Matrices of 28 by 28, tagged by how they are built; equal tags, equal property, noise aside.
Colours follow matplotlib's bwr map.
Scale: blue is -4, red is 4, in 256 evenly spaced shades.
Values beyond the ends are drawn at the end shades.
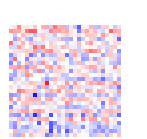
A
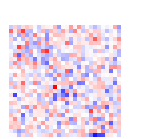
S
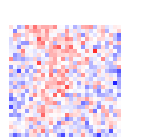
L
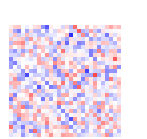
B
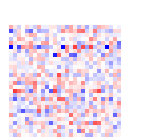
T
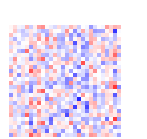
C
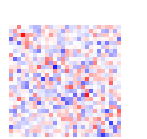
S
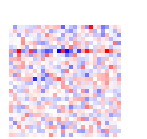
T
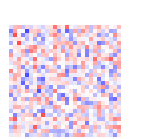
A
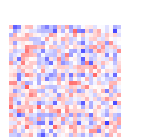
A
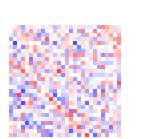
B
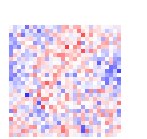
L
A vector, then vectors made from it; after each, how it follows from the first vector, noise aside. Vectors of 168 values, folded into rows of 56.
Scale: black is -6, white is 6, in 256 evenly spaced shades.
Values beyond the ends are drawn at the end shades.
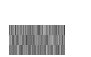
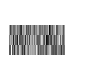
wrapped around, negated, scaled up.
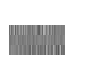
partly zeroed.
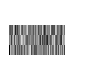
reversed, scaled up.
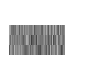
wrapped around, negated.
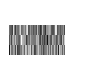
reversed, scaled up.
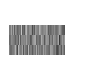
wrapped around, negated.
